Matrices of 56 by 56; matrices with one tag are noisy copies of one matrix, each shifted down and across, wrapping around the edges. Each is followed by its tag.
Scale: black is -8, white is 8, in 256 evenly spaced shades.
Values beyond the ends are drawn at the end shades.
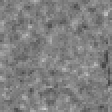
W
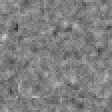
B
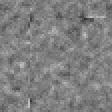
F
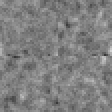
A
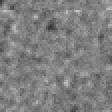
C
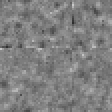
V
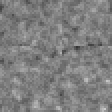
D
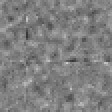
V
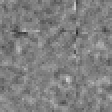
F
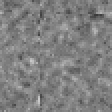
F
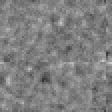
C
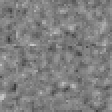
B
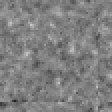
D
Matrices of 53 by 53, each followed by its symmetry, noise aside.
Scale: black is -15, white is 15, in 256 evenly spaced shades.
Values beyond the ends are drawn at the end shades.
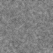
no symmetry.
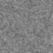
no symmetry.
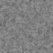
same after a half turn.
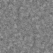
same after a half turn.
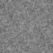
same after a half turn.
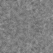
mirrored top to bottom.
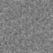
same after a half turn.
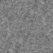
same after a half turn.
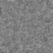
antisymmetric.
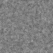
antisymmetric.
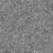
symmetric.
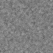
antisymmetric.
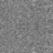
mirrored top to bottom.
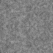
mirrored top to bottom.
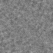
antisymmetric.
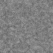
no symmetry.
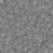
symmetric.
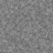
symmetric.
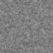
no symmetry.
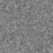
no symmetry.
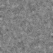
same after a half turn.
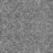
mirrored top to bottom.
